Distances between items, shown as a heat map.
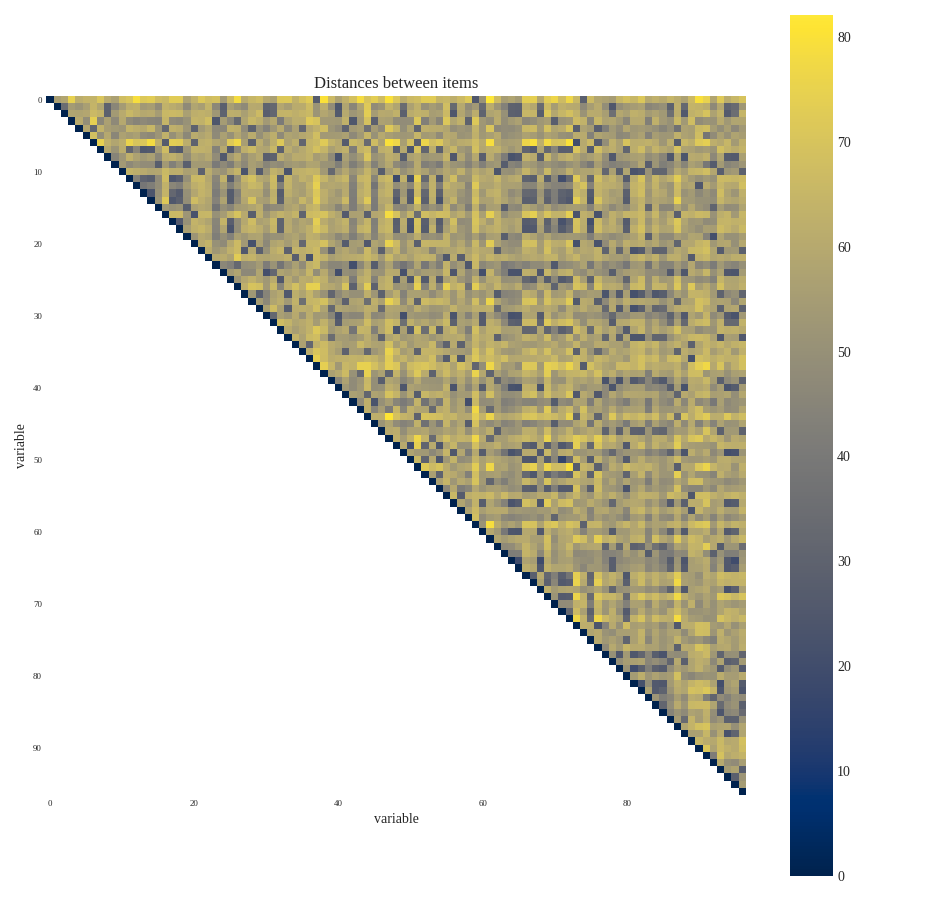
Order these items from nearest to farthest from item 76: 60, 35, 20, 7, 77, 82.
20, 35, 77, 60, 82, 7
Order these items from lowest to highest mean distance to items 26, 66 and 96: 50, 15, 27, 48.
50, 48, 27, 15
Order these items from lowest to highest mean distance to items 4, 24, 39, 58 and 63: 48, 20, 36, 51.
20, 51, 48, 36
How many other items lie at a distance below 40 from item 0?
3
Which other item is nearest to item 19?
92
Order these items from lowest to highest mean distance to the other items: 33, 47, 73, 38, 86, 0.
86, 33, 73, 38, 47, 0
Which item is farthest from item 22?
26
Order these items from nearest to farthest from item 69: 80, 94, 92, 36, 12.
80, 12, 92, 36, 94
